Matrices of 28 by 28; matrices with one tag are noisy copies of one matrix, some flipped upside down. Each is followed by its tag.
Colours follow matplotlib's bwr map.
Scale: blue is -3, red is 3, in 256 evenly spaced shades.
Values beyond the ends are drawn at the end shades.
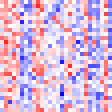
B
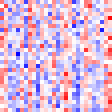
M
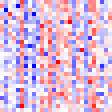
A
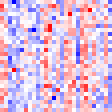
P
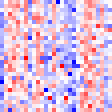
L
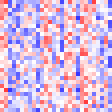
P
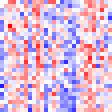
L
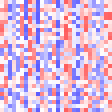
M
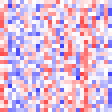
P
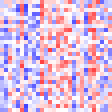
A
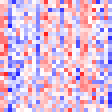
P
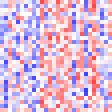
A
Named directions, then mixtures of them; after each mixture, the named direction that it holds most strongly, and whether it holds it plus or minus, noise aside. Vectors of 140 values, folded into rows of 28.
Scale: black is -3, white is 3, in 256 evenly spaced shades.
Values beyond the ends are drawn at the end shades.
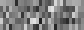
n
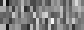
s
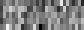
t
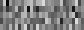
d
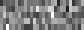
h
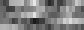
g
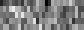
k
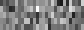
h, plus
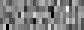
h, minus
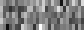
t, minus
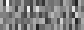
d, minus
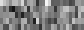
k, minus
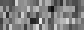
n, minus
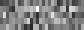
h, plus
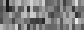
d, plus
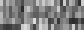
t, minus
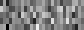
s, plus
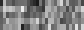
t, plus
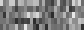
h, minus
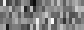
s, plus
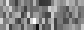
n, plus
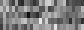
g, minus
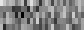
k, minus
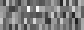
d, minus
